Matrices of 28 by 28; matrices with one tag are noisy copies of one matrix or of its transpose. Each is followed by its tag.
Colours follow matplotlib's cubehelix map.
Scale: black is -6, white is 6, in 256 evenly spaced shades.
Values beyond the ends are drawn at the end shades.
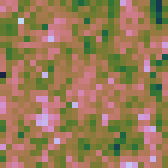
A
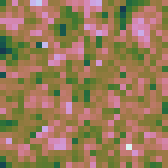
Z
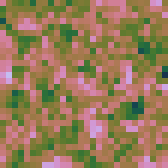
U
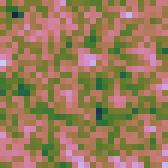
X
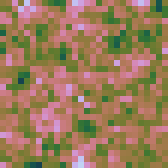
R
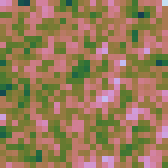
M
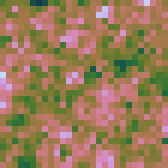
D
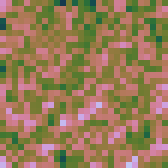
M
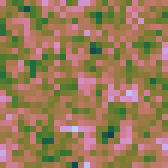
U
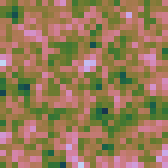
X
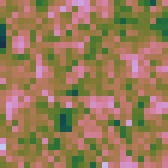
D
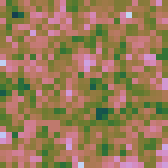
X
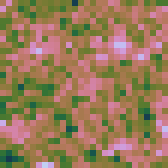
A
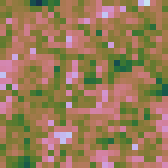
D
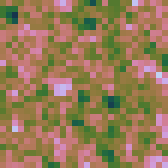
X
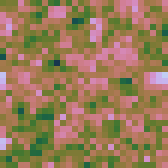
R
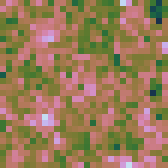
A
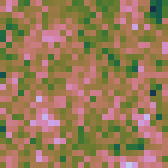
A
